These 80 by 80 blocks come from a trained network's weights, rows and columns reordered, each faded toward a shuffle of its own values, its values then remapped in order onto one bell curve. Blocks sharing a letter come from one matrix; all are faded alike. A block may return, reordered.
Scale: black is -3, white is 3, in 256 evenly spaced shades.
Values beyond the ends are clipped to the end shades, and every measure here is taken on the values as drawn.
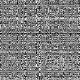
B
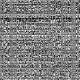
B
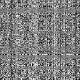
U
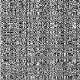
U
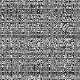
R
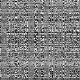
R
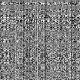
U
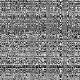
B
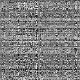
B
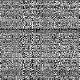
B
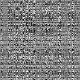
R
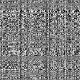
U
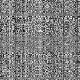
U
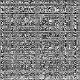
B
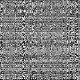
R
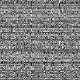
R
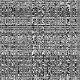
R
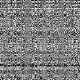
B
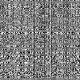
U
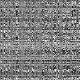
R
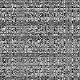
R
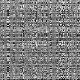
R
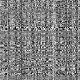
U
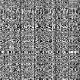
U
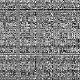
B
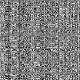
U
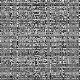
R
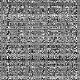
B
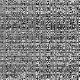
R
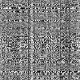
U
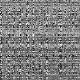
R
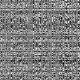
R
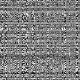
R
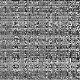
R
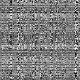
R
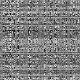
R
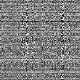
B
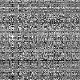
B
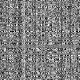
U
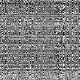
R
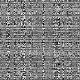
R
